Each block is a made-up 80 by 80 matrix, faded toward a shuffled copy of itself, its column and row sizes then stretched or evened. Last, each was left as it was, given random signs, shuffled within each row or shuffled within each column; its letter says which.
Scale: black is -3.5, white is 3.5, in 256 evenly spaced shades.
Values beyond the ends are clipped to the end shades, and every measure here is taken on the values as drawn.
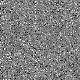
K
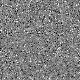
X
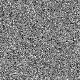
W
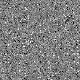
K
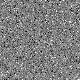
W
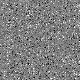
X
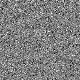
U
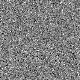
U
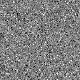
K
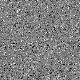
U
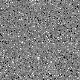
X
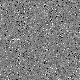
W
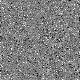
W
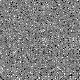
K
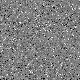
U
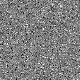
W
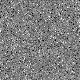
W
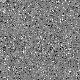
X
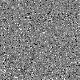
X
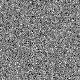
W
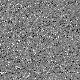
U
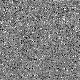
U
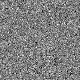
X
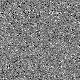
U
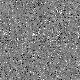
W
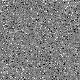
X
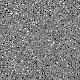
U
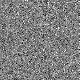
W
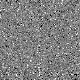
X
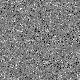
U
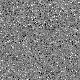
U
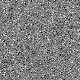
W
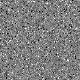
X
